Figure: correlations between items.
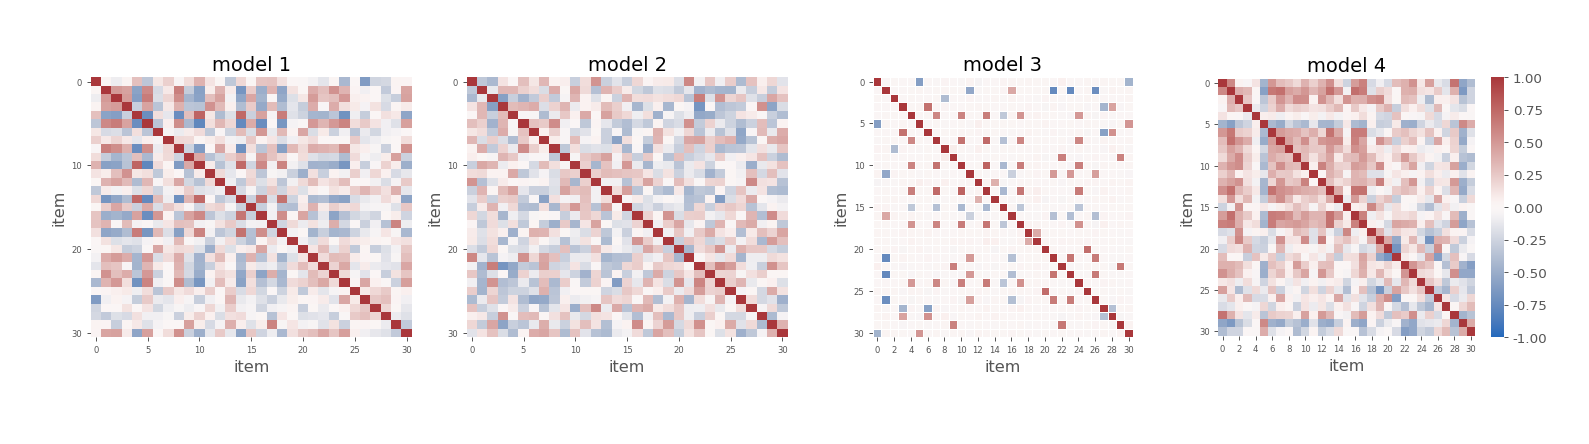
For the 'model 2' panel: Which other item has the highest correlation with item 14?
27
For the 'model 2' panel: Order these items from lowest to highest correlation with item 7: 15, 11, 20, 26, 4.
26, 4, 20, 11, 15
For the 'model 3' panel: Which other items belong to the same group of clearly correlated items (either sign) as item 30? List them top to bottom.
0, 5
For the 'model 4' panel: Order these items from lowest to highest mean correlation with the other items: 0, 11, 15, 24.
24, 15, 11, 0
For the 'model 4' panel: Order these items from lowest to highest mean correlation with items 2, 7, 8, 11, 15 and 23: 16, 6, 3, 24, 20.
24, 20, 3, 6, 16
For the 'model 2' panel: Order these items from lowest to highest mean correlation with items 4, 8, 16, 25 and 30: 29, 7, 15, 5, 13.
13, 15, 5, 7, 29
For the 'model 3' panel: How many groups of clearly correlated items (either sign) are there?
9
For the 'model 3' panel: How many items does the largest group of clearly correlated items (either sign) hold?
7
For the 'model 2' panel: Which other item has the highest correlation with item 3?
28
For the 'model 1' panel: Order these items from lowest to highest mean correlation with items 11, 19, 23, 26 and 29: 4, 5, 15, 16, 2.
16, 4, 15, 2, 5
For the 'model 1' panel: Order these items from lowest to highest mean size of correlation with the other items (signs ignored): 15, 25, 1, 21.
25, 15, 21, 1
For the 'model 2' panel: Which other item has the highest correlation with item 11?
4
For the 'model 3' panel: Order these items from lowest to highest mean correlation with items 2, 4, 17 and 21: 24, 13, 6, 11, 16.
16, 6, 11, 24, 13
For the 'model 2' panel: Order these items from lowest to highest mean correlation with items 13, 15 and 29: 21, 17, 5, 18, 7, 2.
5, 21, 18, 17, 7, 2
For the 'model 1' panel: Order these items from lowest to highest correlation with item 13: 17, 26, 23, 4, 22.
4, 22, 23, 17, 26
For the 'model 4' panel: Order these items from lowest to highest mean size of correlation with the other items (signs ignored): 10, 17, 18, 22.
18, 22, 10, 17
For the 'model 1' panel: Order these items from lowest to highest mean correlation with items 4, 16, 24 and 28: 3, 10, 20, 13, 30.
3, 30, 13, 20, 10
